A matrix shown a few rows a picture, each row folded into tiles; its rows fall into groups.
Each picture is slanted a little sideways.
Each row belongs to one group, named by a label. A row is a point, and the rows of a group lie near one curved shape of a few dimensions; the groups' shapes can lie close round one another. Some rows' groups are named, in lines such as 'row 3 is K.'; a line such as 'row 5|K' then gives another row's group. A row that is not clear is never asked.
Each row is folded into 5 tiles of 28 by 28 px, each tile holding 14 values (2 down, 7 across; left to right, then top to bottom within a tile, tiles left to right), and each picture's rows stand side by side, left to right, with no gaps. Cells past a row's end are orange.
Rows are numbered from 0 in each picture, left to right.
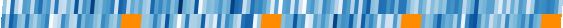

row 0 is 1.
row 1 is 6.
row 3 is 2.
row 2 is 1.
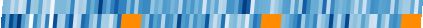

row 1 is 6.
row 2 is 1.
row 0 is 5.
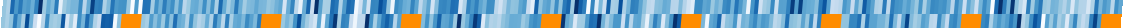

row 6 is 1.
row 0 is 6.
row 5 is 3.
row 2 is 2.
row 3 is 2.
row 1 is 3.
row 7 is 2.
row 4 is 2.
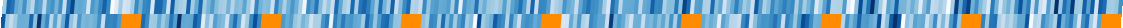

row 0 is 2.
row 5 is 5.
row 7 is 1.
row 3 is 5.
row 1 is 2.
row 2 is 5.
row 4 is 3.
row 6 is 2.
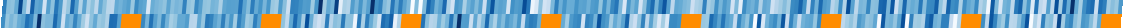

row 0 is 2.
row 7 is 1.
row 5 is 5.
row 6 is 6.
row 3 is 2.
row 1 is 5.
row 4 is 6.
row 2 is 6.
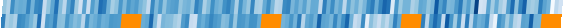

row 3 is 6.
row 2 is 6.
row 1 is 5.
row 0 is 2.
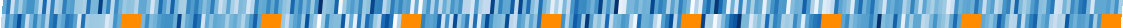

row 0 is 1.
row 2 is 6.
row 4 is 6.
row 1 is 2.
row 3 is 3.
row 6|2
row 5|2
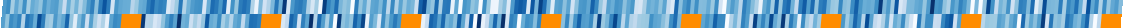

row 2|5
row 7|6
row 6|6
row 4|2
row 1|2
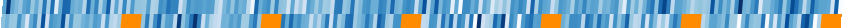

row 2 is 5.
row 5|6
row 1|2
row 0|6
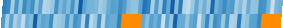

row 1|3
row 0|3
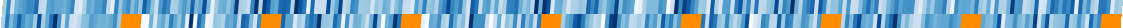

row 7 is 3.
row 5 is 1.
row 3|3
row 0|2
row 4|2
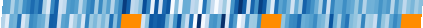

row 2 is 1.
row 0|3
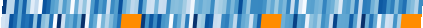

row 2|1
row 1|5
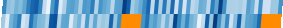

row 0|3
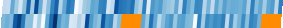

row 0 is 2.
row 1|5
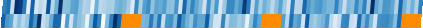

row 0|2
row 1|6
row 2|1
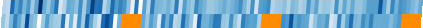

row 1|5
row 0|6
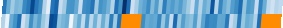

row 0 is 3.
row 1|3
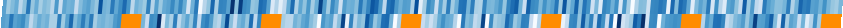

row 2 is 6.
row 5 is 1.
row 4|5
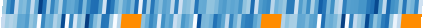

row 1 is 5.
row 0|6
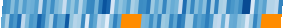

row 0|6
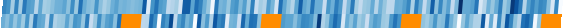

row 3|6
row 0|3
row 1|5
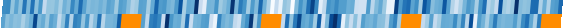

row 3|3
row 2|2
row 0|3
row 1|6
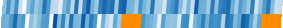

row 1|5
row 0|1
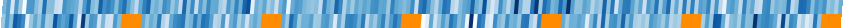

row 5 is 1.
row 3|3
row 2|5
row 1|6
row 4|6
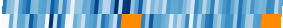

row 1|5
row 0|3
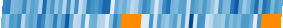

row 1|3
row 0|6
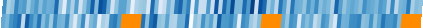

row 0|6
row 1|1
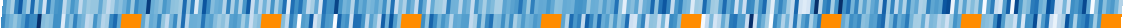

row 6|6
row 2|5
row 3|5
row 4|6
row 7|2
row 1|6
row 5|3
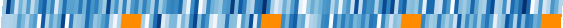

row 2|1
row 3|2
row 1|3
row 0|6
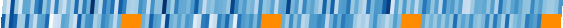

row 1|1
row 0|1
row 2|6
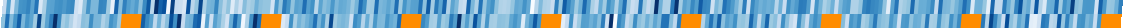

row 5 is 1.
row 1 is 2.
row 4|3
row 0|2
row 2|3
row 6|3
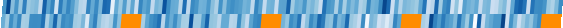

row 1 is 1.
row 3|5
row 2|6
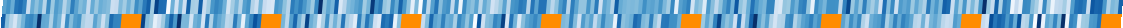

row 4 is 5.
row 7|5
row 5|2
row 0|2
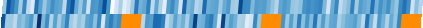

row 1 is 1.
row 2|3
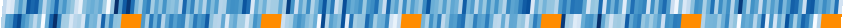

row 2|6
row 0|2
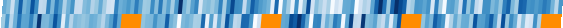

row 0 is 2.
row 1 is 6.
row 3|1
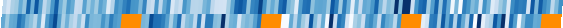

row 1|5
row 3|5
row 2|3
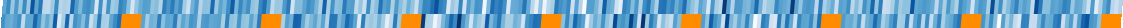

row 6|3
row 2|1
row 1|3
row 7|5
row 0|3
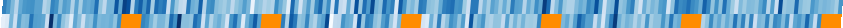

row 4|2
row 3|3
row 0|3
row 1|2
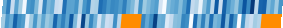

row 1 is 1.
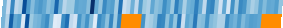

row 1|2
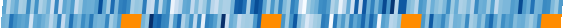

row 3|5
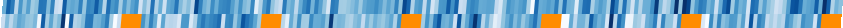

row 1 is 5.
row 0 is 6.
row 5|3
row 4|3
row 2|3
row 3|2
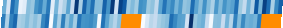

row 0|1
